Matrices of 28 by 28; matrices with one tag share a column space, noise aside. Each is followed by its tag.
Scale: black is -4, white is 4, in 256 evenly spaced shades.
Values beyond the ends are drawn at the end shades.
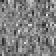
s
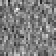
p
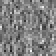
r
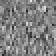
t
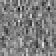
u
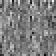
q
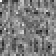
s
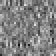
u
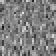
t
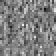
p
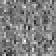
r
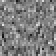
t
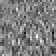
t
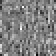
r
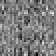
r
